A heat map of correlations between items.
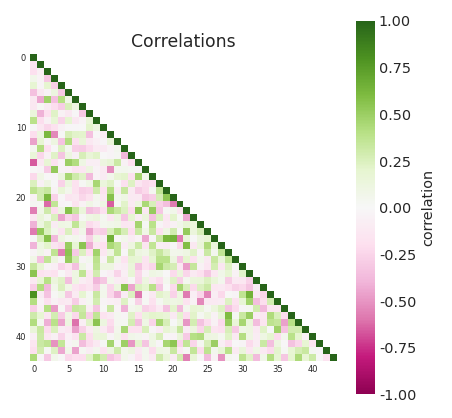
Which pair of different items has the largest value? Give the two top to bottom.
0, 34
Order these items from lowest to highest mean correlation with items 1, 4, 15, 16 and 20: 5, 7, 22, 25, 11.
7, 5, 11, 22, 25
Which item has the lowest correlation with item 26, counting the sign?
21
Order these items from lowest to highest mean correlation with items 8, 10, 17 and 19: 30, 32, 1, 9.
32, 1, 30, 9
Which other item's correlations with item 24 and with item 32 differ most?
15
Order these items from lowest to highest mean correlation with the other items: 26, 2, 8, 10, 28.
8, 10, 2, 26, 28
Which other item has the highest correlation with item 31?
34
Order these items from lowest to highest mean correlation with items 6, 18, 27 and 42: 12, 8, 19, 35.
8, 35, 19, 12
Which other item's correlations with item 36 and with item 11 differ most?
19
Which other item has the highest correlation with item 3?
16
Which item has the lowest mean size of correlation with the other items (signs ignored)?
10
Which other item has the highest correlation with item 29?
5
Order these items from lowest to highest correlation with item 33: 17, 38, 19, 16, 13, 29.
29, 38, 19, 16, 17, 13
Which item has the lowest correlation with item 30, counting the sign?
22
